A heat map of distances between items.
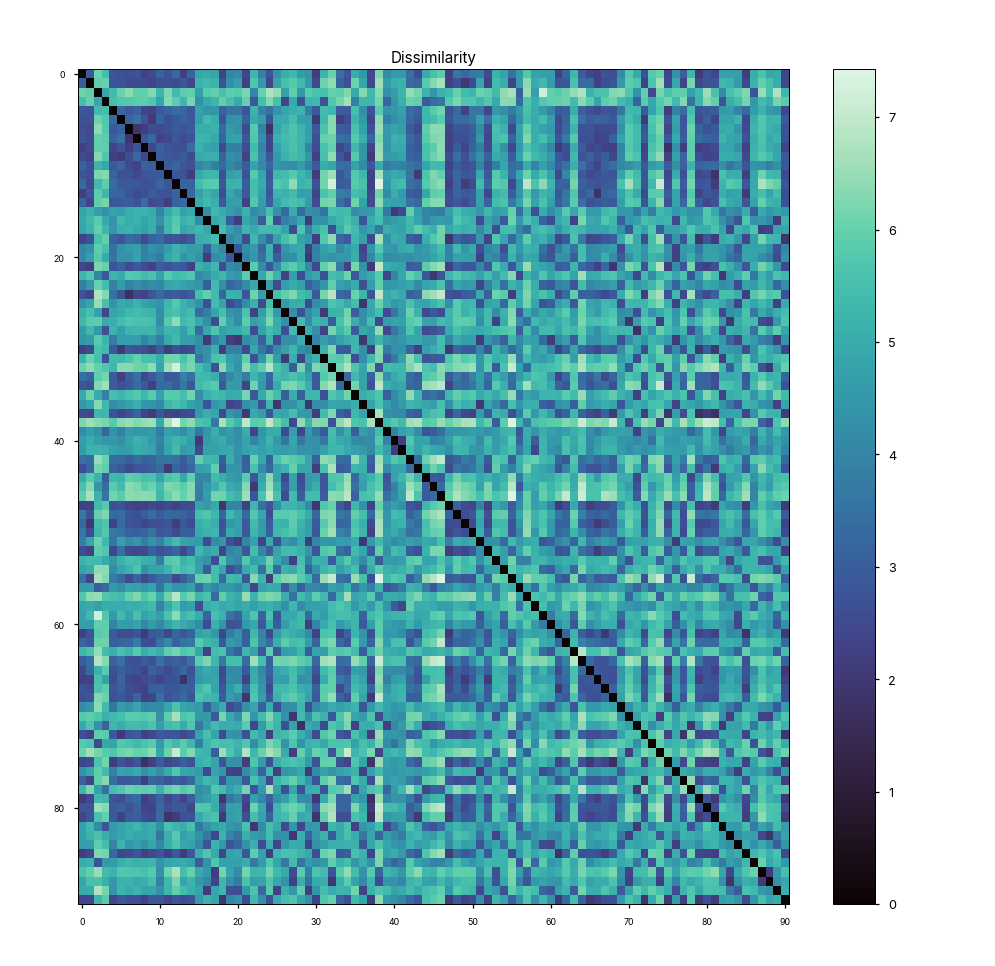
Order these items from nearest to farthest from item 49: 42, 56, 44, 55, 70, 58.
55, 42, 56, 58, 44, 70
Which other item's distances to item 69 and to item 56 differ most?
2
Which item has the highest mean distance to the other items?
38
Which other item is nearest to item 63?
16
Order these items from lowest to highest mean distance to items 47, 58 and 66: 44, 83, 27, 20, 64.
64, 20, 83, 44, 27
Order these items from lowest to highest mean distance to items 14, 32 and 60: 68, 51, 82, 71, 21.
51, 21, 68, 82, 71
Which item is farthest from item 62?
46
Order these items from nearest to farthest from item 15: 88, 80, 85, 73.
73, 88, 85, 80
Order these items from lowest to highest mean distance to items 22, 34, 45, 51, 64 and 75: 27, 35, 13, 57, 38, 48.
13, 48, 35, 27, 57, 38
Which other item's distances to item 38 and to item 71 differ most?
28
